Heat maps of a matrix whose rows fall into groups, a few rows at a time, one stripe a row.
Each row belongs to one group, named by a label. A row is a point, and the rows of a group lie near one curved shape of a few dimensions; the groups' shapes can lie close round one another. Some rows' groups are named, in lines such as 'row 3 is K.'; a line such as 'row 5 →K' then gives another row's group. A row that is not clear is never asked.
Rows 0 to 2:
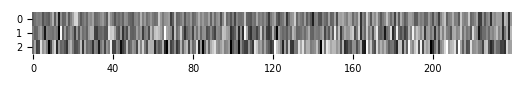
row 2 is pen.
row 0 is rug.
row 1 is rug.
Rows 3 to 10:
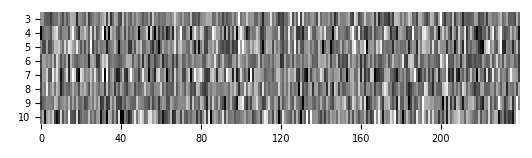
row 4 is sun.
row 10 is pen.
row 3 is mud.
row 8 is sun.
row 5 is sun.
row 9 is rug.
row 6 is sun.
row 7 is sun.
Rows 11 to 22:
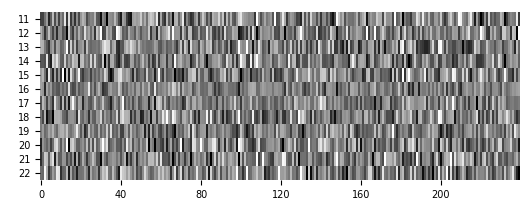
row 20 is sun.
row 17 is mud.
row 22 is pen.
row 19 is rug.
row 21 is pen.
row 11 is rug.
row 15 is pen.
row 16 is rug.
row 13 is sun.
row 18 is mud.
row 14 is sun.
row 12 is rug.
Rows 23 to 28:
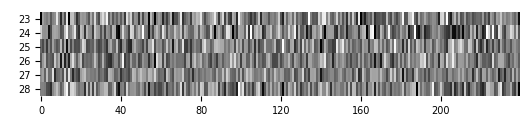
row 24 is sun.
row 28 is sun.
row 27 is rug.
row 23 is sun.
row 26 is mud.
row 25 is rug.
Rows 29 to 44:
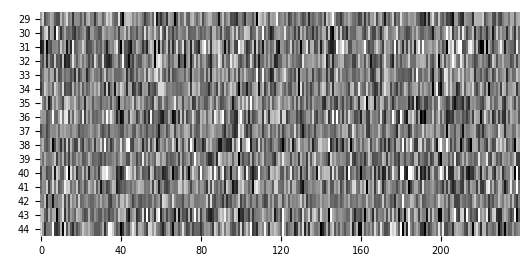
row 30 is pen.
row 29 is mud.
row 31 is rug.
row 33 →pen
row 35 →sun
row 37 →rug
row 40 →sun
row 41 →rug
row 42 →mud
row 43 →pen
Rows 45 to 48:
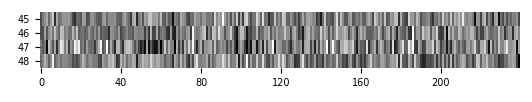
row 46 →rug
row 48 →pen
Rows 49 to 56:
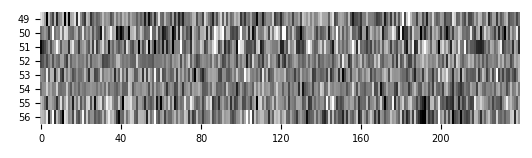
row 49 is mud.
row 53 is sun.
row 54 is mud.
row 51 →sun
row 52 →rug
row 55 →mud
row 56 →sun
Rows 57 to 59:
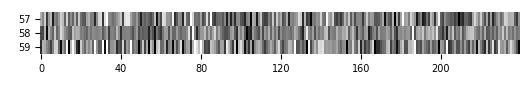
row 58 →rug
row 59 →sun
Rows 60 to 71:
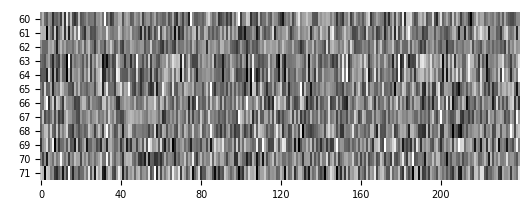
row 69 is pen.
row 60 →pen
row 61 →mud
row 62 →rug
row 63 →rug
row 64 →rug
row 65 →mud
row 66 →pen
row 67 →mud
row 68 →mud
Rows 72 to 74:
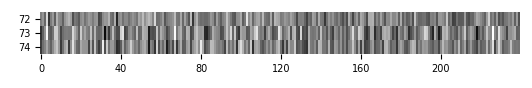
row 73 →sun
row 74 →sun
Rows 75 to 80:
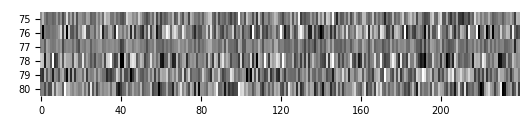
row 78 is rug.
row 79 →rug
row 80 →sun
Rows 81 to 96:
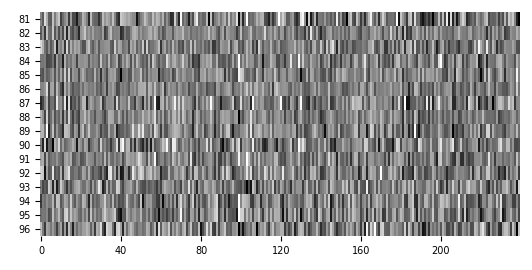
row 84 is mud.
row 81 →pen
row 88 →rug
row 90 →mud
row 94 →sun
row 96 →rug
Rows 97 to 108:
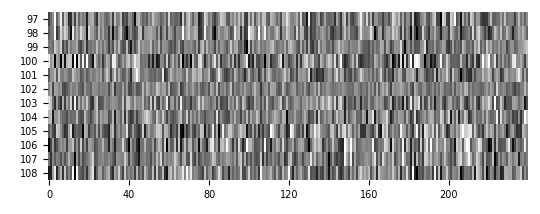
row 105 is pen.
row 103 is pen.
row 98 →sun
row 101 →mud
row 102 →pen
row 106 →rug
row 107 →rug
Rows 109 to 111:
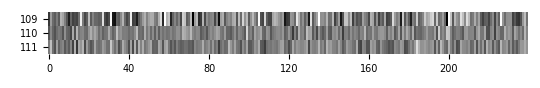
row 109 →mud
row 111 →mud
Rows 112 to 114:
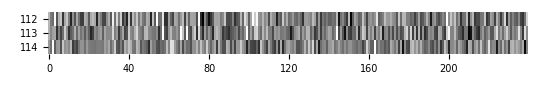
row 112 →sun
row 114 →mud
